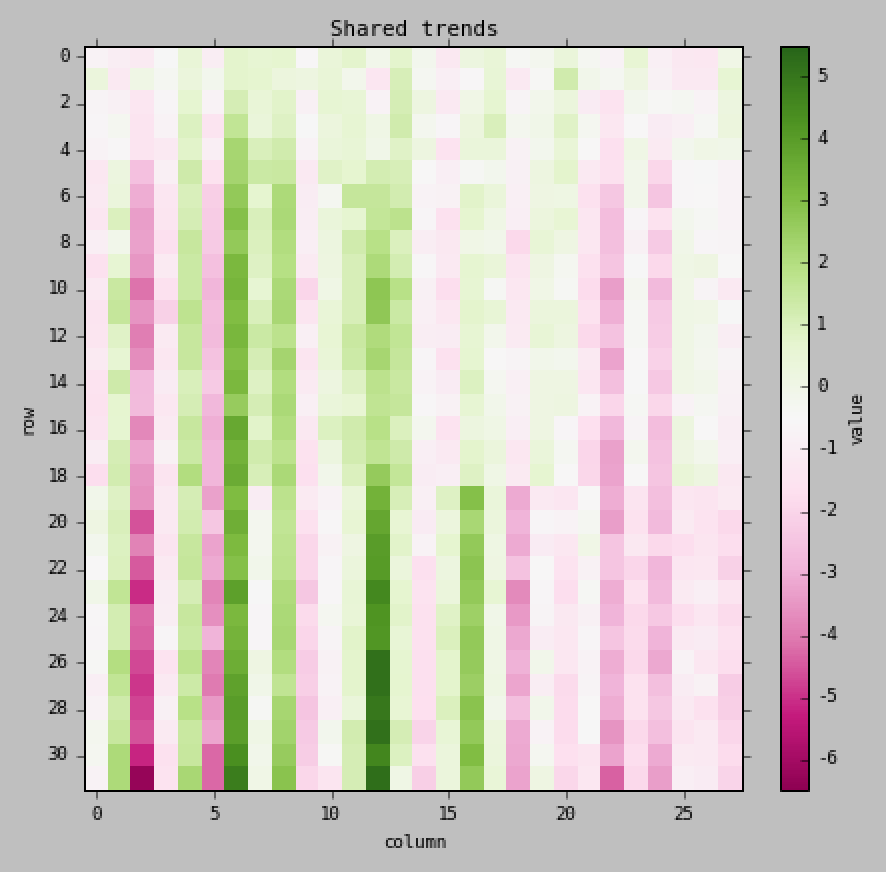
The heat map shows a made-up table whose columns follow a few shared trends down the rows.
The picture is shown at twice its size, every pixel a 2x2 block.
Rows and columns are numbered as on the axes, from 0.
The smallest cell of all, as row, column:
31, 2
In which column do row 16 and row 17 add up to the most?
6
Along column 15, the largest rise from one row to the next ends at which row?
19
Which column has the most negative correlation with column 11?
21
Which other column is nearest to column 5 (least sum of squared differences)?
22
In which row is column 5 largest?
1
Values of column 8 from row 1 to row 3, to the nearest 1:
0 1 1
